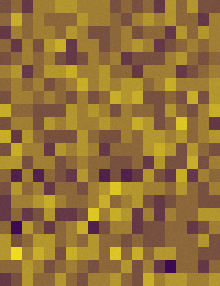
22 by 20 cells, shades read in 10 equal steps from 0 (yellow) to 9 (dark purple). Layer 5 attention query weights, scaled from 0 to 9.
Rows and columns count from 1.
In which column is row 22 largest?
1
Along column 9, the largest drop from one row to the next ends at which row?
19
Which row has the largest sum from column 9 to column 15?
14
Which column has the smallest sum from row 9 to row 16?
17
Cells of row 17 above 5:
8
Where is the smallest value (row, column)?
20, 2
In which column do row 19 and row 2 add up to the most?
12
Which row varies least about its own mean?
7
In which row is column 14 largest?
13
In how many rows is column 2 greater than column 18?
9
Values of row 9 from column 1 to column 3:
2 5 5
